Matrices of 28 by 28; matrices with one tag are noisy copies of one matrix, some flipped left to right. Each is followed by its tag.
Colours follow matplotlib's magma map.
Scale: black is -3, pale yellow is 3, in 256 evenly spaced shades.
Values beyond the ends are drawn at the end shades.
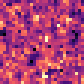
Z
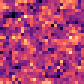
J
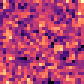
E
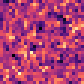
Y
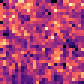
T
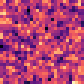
E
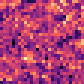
T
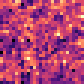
T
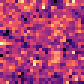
T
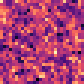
E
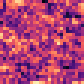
J
